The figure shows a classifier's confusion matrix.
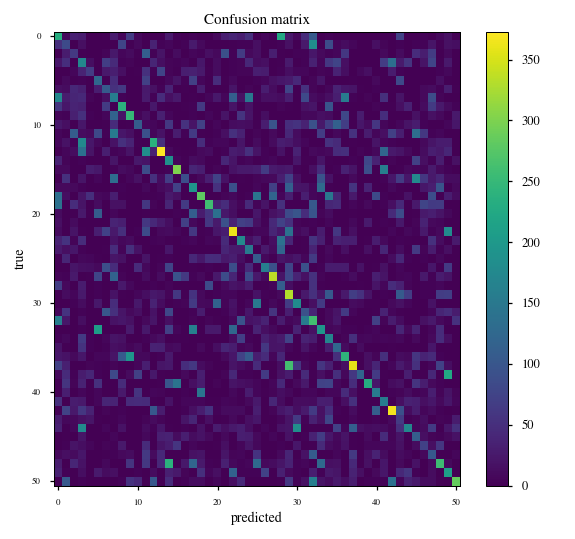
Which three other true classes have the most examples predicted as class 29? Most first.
37, 22, 17
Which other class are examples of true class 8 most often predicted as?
34
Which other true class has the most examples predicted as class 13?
4
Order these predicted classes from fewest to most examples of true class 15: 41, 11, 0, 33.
0, 33, 11, 41
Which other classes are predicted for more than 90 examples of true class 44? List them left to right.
3, 30, 37
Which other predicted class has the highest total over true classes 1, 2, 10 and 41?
32
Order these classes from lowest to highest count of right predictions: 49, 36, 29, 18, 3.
3, 49, 36, 18, 29
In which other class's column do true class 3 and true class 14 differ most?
42
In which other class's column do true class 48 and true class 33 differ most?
5
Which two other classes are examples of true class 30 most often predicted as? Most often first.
25, 20
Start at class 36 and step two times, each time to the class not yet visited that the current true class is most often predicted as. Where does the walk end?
7
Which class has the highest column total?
29
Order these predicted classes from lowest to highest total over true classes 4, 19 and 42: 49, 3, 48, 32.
49, 48, 3, 32
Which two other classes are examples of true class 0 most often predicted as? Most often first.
28, 32
